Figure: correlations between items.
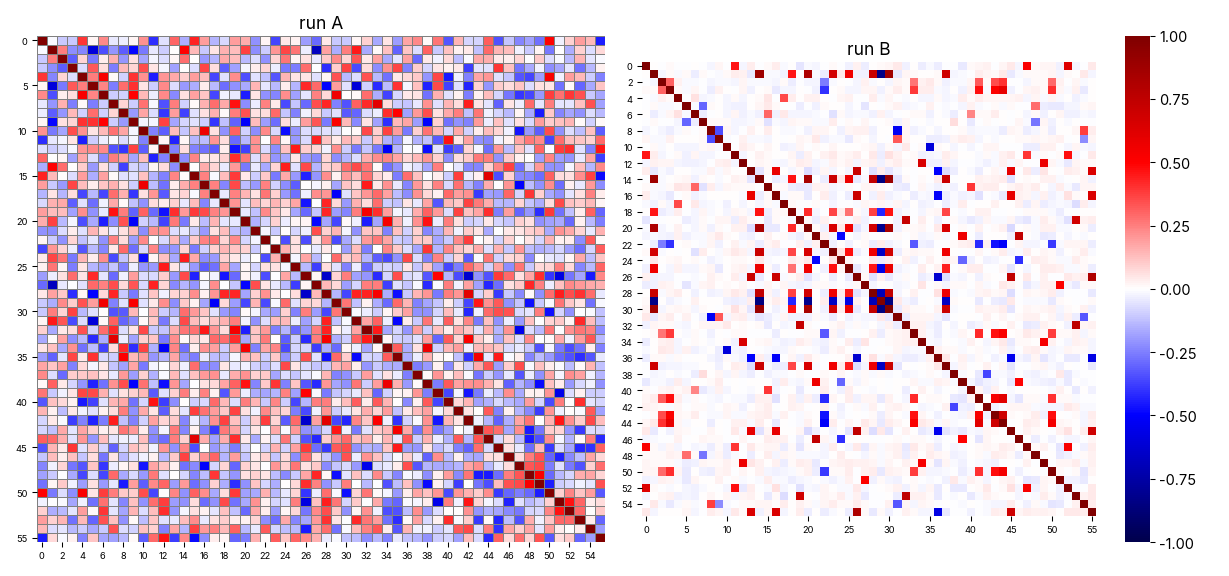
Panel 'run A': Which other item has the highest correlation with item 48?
49
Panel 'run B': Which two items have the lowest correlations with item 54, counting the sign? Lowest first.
31, 9
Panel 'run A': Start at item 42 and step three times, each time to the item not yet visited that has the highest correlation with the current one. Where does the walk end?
7
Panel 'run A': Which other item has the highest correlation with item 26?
39
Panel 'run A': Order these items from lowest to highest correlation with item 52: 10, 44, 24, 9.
44, 10, 24, 9
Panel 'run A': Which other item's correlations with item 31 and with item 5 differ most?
1
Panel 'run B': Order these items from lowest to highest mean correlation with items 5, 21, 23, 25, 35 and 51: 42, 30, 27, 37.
42, 27, 37, 30
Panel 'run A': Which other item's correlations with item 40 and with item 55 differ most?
12
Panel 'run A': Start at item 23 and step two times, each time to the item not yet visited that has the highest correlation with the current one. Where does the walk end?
34
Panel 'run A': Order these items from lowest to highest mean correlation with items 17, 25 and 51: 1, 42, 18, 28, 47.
47, 1, 18, 28, 42
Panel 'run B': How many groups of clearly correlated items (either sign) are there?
14
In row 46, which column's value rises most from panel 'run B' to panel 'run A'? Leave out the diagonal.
24
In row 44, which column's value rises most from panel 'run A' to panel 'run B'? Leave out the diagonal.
3
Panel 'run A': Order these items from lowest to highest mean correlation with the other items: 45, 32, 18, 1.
45, 1, 18, 32
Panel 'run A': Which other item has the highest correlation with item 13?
19
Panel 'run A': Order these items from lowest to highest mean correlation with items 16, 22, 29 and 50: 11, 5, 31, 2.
11, 2, 31, 5
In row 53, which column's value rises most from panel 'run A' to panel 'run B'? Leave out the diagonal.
19
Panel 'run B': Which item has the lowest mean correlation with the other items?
29
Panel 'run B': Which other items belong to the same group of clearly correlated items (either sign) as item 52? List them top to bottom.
0, 11, 47
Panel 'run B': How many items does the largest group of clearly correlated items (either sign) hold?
10
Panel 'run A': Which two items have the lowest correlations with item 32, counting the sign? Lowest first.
47, 20
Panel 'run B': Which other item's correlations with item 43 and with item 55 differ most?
26
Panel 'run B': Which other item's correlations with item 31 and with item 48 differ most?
8
